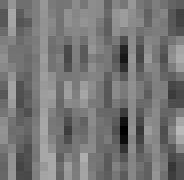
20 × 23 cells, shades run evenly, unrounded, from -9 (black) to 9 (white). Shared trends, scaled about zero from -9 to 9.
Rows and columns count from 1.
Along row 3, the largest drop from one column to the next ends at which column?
3
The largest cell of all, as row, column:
15, 23
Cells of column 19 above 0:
7
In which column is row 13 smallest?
16
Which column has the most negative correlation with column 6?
10
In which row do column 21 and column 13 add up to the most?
2
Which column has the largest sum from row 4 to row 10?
6
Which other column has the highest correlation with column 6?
20
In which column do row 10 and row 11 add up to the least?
22
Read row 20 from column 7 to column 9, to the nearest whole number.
3 -2 2
